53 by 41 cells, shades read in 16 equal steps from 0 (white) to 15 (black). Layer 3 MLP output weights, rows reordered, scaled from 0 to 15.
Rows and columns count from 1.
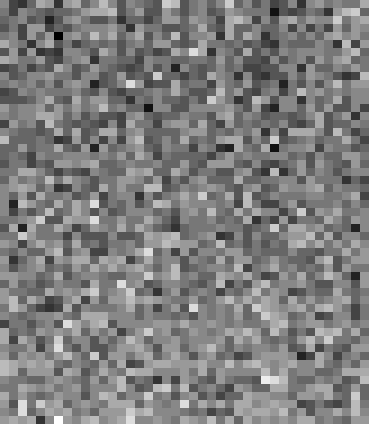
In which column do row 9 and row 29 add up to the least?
7
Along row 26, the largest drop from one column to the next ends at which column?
3
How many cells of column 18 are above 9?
14
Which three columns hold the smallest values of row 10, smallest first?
18, 41, 24
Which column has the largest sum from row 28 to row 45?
40
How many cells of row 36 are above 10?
1
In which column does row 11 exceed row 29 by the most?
11
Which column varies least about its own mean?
13
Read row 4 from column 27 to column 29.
9 9 7
